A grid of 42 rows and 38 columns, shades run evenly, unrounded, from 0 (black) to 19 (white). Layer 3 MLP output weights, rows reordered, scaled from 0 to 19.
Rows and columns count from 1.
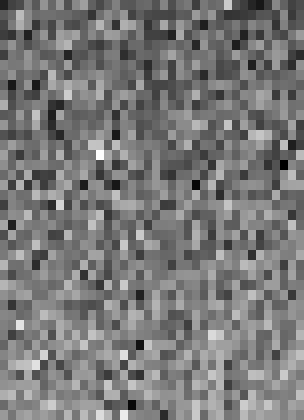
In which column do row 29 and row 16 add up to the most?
16
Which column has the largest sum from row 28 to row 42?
27
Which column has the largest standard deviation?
13
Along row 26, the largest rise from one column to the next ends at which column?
33
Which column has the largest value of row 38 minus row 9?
20
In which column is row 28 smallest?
11
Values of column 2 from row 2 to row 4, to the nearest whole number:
8 9 4
